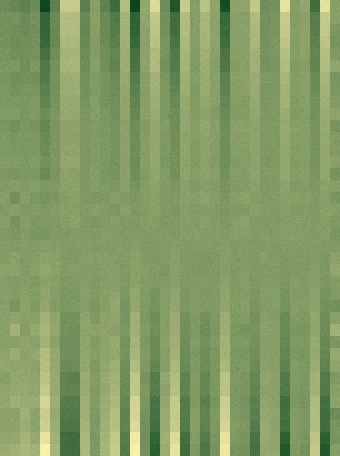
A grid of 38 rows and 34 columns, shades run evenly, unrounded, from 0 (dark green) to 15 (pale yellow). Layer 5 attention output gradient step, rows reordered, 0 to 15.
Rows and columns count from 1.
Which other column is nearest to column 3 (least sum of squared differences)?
11
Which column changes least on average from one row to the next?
28
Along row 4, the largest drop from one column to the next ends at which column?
14
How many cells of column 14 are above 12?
5
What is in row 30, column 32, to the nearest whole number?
9
